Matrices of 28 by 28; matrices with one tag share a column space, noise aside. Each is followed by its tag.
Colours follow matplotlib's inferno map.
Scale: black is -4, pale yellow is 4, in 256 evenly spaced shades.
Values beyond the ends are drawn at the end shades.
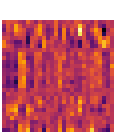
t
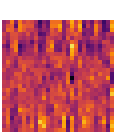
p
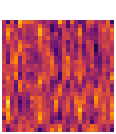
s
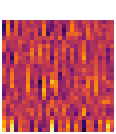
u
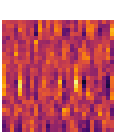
u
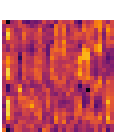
s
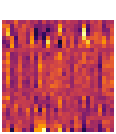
t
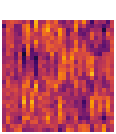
s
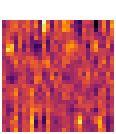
p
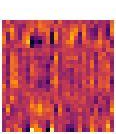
t
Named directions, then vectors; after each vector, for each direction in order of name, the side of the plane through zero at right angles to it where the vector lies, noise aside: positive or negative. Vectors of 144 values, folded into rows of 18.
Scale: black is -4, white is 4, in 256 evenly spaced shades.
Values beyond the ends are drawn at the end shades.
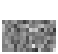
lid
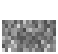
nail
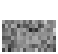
negative, negative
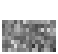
negative, positive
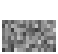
negative, negative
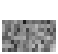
positive, negative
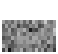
negative, negative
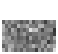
positive, positive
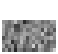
positive, negative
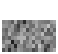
positive, negative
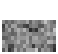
negative, negative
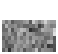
negative, negative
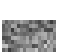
negative, negative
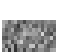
positive, negative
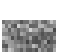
positive, positive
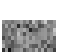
negative, negative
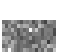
positive, positive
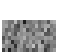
positive, negative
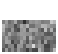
positive, negative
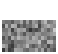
negative, negative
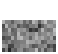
negative, negative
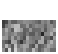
negative, positive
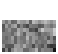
negative, negative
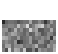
positive, positive
